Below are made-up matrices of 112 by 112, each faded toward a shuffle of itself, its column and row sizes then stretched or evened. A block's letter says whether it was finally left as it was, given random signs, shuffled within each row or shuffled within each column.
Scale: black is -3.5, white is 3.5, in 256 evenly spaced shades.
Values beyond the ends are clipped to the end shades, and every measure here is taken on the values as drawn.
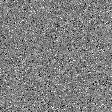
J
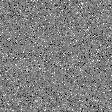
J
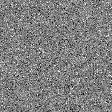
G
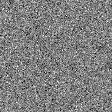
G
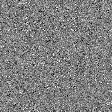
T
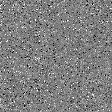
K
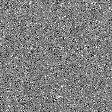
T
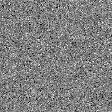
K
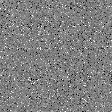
T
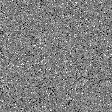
G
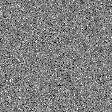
T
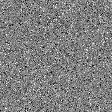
G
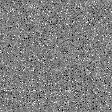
T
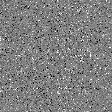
K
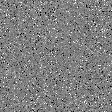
G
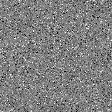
G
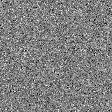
J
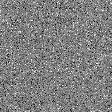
T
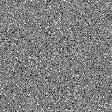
K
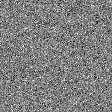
J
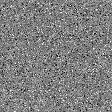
J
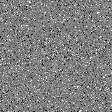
J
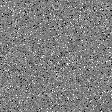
J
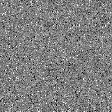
K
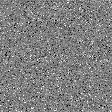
J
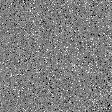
G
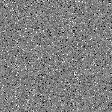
G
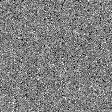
G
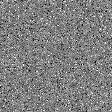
J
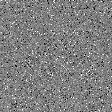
K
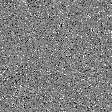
J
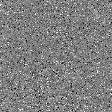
K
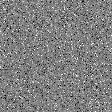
G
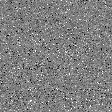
J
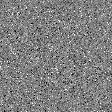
T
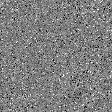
T
